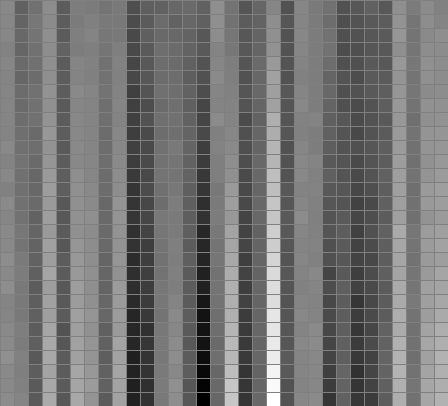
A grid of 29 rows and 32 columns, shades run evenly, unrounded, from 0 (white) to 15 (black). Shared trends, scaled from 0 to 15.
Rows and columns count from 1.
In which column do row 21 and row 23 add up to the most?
15
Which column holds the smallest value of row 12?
20
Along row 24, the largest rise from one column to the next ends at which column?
21
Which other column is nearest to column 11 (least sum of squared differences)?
18
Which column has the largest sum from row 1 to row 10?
10
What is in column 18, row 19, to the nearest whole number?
11
